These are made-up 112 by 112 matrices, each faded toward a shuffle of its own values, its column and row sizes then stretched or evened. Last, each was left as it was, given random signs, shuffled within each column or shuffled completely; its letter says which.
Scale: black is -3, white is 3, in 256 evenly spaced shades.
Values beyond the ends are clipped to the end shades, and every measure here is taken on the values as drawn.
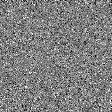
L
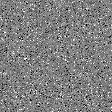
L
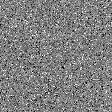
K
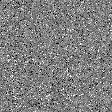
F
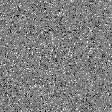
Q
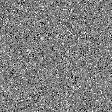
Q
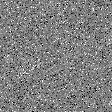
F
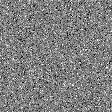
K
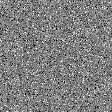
L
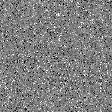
Q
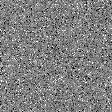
F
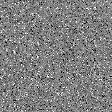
Q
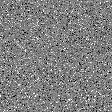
K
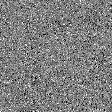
L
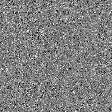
Q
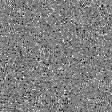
K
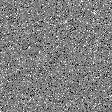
K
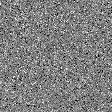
F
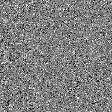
Q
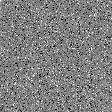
F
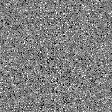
Q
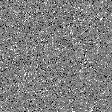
Q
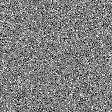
K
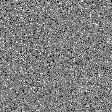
L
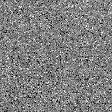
Q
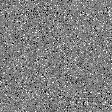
L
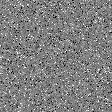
K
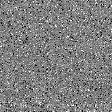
Q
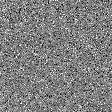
K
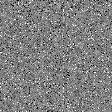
L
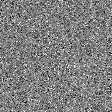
F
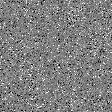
F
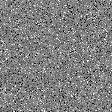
F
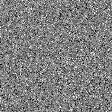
F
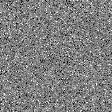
L
